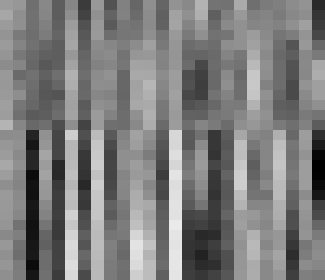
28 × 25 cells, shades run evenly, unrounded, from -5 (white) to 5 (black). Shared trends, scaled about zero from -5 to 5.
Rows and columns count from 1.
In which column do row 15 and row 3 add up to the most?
25
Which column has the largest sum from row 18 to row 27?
3
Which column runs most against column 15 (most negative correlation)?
11
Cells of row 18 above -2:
20
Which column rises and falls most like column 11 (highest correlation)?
6
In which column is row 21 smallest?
14
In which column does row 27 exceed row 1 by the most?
16
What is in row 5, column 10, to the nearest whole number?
0
